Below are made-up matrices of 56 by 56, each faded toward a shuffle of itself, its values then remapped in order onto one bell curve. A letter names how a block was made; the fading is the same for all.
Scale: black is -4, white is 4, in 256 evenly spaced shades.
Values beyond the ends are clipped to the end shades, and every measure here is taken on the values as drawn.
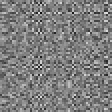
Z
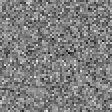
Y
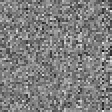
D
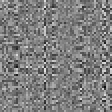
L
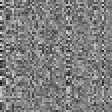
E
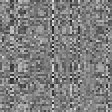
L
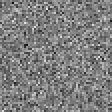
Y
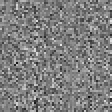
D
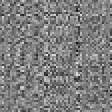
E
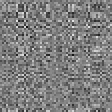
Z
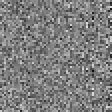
D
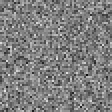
Y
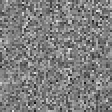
D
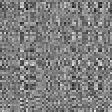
Z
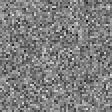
Y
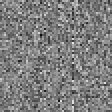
D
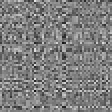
Z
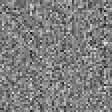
D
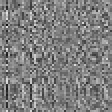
L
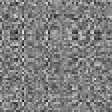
Z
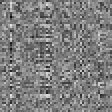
E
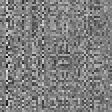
E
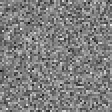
Y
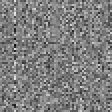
D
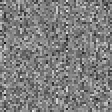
D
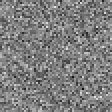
Y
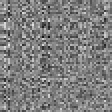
E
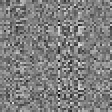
L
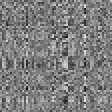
E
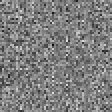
D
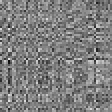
Z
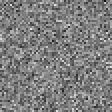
Y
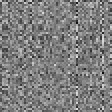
E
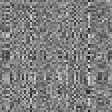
E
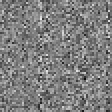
D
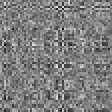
Z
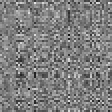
L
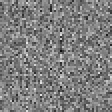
D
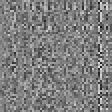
E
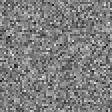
Y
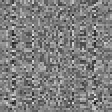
L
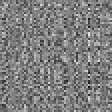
L
